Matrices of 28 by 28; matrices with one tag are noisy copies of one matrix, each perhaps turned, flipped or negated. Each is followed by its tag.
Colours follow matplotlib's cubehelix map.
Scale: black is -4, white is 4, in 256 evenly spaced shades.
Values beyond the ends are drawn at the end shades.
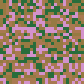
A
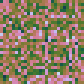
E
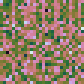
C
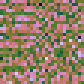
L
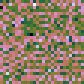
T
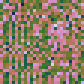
T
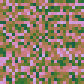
L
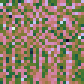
L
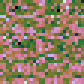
A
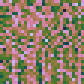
L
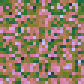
A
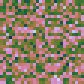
A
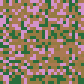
E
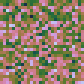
A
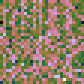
L
